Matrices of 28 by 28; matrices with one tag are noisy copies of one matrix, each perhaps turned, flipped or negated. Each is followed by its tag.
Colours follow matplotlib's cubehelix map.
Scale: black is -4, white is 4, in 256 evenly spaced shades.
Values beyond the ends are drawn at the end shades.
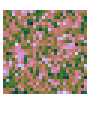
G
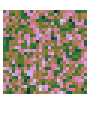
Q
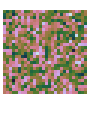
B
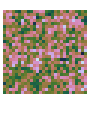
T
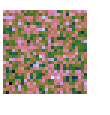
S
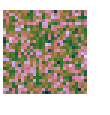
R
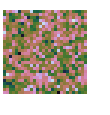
G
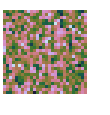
Q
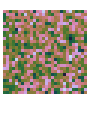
S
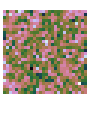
G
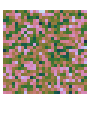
R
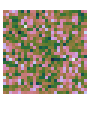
T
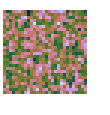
Q
